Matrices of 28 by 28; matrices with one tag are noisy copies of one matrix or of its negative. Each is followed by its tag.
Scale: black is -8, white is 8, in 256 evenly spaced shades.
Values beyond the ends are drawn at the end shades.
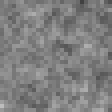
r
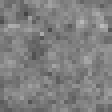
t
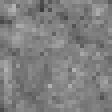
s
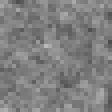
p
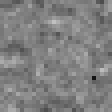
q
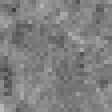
s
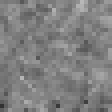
r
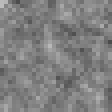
p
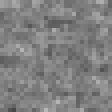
q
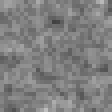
q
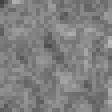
p
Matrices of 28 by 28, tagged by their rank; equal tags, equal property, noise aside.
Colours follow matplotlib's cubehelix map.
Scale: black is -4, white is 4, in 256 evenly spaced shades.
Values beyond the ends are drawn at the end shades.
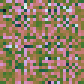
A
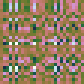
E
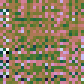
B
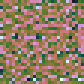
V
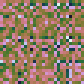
B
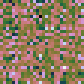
A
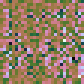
V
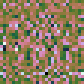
A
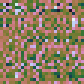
A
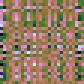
E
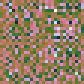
V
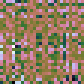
B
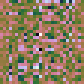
A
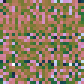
B
